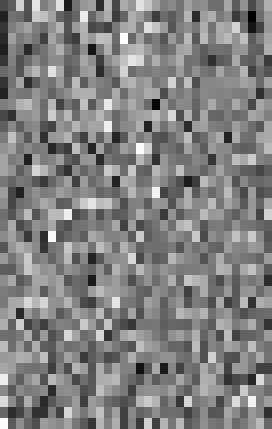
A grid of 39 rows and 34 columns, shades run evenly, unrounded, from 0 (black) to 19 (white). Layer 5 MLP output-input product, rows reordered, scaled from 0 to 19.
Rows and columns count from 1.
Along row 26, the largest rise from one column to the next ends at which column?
13
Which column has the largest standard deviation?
1
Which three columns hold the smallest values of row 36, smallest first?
7, 17, 11
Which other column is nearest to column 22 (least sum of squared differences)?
31
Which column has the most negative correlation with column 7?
10
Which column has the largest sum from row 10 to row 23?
14
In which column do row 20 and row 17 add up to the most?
9
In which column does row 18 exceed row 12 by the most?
24
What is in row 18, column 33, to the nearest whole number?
6
